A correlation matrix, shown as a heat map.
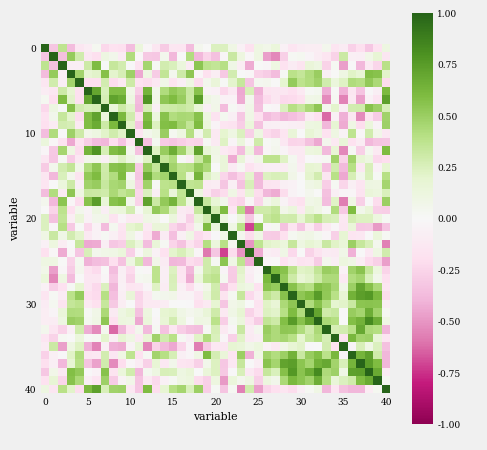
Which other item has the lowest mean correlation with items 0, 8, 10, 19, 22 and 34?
24
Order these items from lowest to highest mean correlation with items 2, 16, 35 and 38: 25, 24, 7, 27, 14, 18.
25, 24, 27, 18, 14, 7
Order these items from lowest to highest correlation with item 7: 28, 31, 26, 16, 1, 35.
35, 26, 1, 28, 16, 31
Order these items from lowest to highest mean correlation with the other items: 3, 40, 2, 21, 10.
21, 40, 2, 10, 3
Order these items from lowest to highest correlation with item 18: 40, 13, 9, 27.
27, 13, 40, 9
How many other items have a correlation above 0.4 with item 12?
10
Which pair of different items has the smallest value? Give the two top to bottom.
21, 24
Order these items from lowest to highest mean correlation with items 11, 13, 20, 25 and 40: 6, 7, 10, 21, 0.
7, 10, 6, 0, 21
